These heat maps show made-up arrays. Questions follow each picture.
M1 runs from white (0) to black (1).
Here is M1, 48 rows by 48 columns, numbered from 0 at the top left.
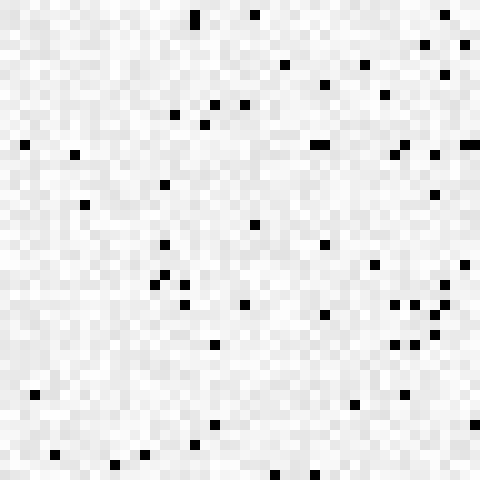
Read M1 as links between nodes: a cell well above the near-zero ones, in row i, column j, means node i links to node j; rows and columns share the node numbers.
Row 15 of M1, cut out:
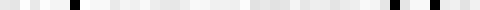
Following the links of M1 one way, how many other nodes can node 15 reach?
8
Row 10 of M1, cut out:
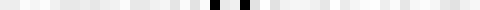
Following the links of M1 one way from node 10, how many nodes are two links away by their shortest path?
2
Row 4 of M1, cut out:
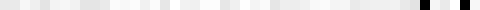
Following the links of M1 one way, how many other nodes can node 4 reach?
11
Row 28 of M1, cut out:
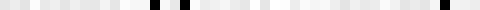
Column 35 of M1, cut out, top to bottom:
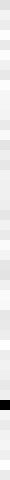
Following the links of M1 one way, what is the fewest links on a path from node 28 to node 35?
4
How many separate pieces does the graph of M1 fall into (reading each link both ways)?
6
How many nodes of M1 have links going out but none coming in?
12
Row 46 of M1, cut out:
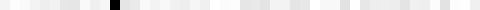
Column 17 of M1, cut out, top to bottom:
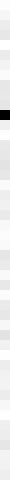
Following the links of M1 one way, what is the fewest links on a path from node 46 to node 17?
2
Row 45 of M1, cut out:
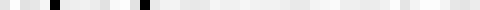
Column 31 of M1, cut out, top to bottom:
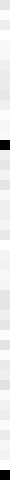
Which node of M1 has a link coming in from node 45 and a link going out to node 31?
node 14
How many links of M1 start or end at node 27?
2
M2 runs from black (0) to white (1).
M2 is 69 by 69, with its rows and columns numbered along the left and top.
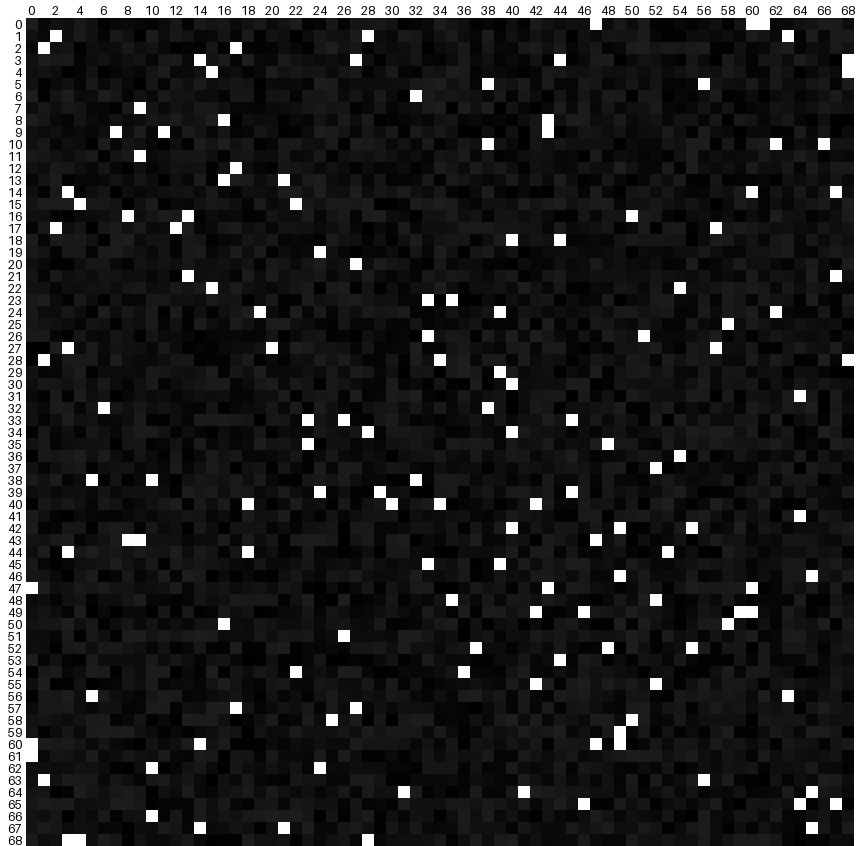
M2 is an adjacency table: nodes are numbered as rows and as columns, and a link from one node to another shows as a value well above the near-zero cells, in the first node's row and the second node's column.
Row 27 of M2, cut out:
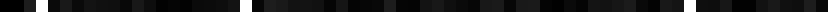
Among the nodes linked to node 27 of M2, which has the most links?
node 3
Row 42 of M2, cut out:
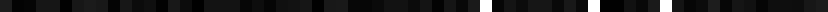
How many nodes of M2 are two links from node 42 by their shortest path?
7
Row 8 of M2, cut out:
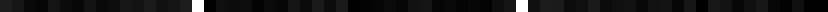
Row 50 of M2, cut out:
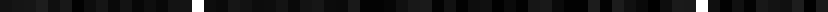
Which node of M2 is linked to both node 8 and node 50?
node 16
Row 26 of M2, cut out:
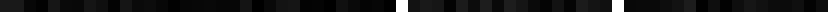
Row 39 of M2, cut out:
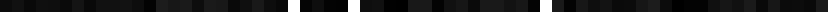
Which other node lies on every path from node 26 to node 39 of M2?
node 33
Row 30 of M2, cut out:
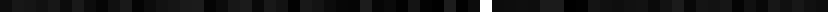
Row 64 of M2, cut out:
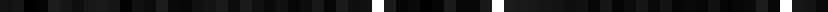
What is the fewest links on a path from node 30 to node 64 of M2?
6
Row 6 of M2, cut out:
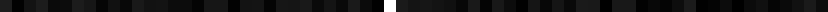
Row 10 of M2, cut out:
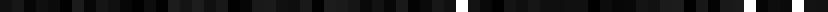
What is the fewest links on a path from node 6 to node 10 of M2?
3
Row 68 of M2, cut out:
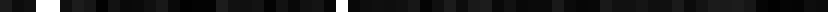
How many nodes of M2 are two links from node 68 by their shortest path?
6
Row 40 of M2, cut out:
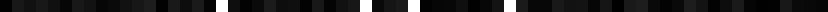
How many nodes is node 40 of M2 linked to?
4
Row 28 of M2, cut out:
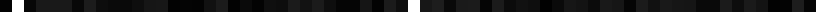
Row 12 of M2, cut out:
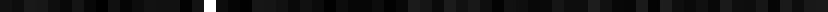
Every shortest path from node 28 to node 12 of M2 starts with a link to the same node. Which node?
node 1
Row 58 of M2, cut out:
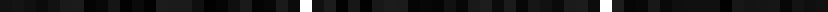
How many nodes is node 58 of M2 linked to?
2
